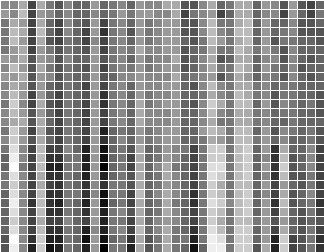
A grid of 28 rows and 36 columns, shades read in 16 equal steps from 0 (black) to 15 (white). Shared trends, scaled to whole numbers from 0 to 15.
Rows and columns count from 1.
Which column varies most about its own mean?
25
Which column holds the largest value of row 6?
27
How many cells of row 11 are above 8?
9
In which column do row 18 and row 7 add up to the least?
12
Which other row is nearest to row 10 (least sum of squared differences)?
13
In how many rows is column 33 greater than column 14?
1
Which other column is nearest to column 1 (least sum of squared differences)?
17
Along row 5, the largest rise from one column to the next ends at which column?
5
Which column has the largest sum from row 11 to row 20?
2
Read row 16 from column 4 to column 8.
5 10 6 4 7
